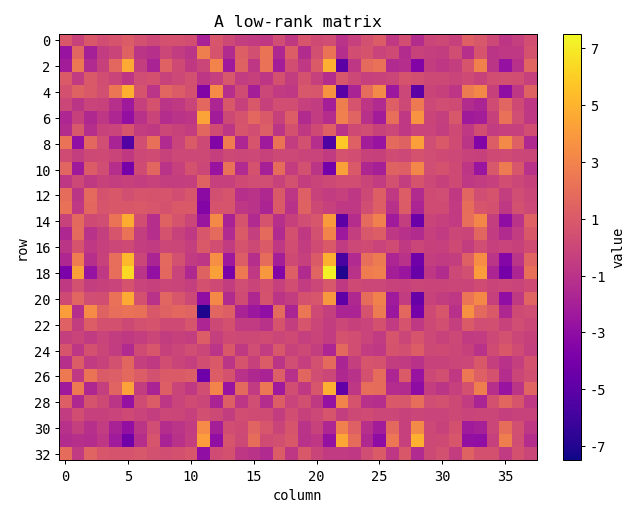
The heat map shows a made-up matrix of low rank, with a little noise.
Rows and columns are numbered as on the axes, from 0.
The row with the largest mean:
21
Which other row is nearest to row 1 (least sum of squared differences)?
7
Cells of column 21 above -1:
24
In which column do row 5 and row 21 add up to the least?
11
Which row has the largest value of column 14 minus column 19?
18
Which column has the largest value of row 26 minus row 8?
5
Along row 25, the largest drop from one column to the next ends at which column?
22
